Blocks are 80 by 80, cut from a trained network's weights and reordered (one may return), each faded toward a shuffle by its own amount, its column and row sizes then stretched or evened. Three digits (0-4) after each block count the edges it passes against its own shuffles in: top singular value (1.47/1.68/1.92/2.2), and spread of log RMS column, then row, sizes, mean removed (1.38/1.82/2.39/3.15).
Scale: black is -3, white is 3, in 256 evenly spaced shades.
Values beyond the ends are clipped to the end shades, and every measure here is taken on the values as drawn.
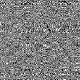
2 1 3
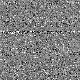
0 0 3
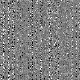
0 4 0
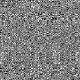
4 2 3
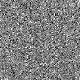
2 1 0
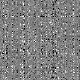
1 4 2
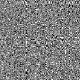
2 2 1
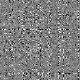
2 4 3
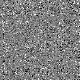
0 2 2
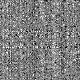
2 0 2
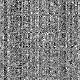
4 1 2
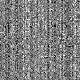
4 2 2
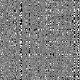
2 4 2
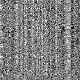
4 1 2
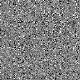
0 3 1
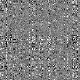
2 4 3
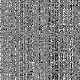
4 4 2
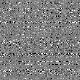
0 2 4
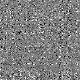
1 2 3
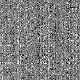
2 2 2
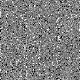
1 2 1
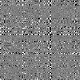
4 3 4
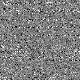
0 0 3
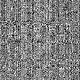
4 0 1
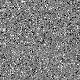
0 0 1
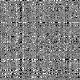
3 2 4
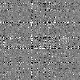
2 3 3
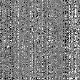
3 4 2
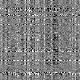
4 2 4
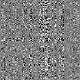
3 4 3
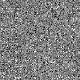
0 2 1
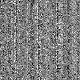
3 3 0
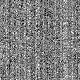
3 0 0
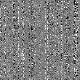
0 4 1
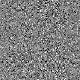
2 2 0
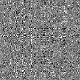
3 3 2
